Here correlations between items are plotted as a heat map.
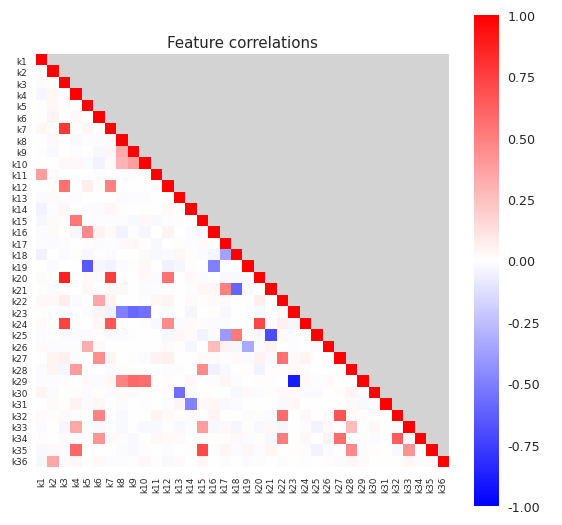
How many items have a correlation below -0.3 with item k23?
4
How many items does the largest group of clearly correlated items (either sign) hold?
5
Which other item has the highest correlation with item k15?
k35
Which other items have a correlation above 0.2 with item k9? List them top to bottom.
k8, k10, k29
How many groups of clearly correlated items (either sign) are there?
10
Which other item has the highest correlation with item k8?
k29
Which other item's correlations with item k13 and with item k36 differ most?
k30
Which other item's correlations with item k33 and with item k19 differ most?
k5
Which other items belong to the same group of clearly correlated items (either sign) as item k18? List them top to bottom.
k17, k21, k25
